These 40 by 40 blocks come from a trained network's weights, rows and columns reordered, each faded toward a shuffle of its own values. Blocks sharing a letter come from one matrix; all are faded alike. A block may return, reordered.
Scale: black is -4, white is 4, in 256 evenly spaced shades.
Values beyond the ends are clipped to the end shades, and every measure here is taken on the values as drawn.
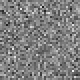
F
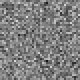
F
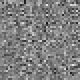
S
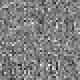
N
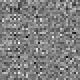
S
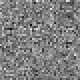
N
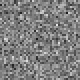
F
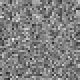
F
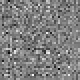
S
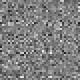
S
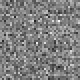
F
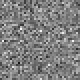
F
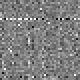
S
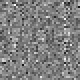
N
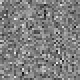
N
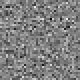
N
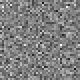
N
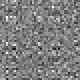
S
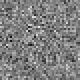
N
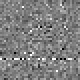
S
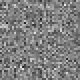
F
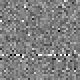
S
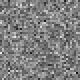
F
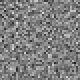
F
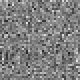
N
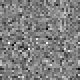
S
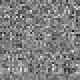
S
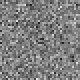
F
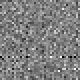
S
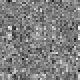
N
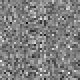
N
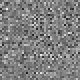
S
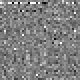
S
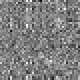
N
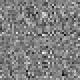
S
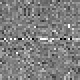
S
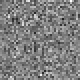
F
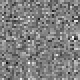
N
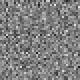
F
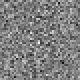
N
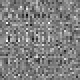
S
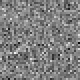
N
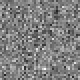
N
